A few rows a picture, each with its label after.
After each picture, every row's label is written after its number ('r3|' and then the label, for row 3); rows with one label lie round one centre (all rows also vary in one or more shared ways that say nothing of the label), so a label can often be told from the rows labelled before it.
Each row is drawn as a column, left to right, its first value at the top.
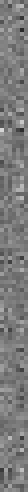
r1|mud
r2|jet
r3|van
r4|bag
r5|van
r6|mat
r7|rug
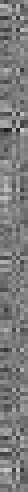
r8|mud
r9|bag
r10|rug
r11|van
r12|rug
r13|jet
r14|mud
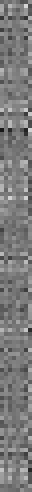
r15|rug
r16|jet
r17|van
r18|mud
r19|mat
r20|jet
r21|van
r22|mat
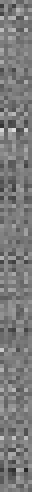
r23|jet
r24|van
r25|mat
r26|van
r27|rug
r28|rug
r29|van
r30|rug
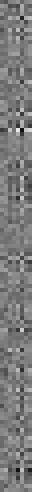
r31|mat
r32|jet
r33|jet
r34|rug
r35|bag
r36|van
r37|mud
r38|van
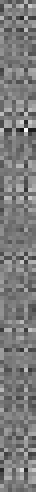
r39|mat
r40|van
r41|mat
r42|rug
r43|mat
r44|mat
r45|mud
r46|van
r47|bag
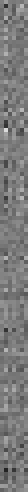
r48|mat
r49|rug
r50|van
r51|mat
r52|van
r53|van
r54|van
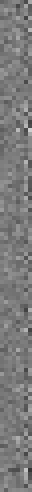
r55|bag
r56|rug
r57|rug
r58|van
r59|jet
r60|jet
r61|jet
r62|mud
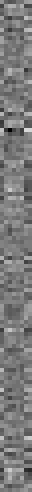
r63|bag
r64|bag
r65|rug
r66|jet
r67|bag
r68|van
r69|van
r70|van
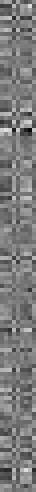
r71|bag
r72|mud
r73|mud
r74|mat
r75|mud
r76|van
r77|jet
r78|van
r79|van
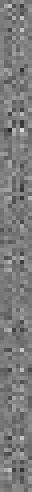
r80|rug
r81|mud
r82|mat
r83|rug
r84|bag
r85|jet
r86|mat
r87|van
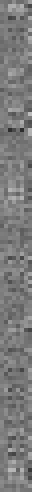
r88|van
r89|jet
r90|rug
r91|mud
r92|van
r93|rug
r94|rug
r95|bag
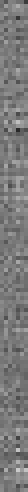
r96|van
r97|mat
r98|van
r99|van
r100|bag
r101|van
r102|jet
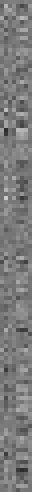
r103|jet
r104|van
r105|rug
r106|van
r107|mat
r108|rug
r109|mat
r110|mud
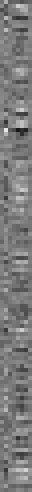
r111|mat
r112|mud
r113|jet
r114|bag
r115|mud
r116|van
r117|rug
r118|jet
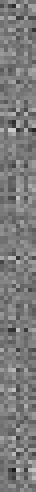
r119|jet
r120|bag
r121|mud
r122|bag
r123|mud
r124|bag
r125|bag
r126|bag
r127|rug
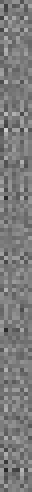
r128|bag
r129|mat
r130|bag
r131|van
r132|bag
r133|jet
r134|mud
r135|mud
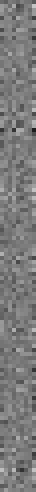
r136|rug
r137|jet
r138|rug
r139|mud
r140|jet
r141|mat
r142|van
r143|mat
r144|van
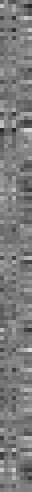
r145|mud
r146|van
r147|rug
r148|rug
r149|rug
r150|jet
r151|jet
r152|jet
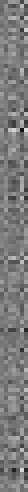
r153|mat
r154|bag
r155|rug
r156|rug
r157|van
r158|bag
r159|bag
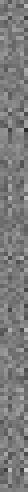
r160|mud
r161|mat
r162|jet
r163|mud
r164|jet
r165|rug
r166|mud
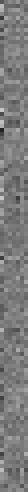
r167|van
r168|jet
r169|van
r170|rug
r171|rug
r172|jet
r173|mat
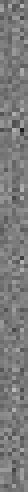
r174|rug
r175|jet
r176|mud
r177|mat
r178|jet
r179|mat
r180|bag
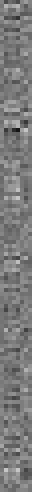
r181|jet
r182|jet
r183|mat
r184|mat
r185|bag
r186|mud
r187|bag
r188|mud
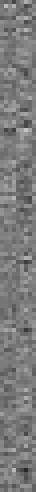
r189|jet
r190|mat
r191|van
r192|jet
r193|jet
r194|mat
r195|mud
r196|rug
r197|mat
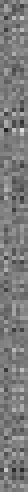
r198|bag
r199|rug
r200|bag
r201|mat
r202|jet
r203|bag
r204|van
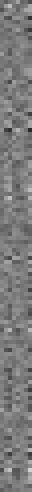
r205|mat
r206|mat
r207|mud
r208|van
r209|mud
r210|rug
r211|rug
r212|rug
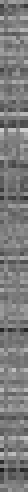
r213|mat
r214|mat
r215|bag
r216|bag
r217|bag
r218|van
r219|bag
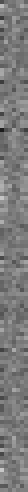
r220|bag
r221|bag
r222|rug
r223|jet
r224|mud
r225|mud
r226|mat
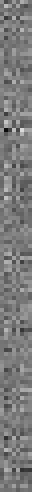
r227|mud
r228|mat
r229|mat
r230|van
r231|mat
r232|mud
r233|van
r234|mat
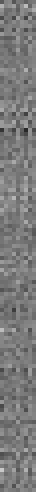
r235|jet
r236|mud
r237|mud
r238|jet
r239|mat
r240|van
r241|bag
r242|rug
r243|rug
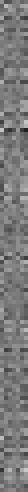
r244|van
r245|mat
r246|rug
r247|rug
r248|mud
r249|mat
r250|mud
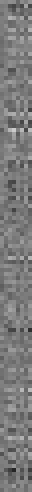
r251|mud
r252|van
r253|van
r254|mat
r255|jet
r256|bag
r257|mat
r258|bag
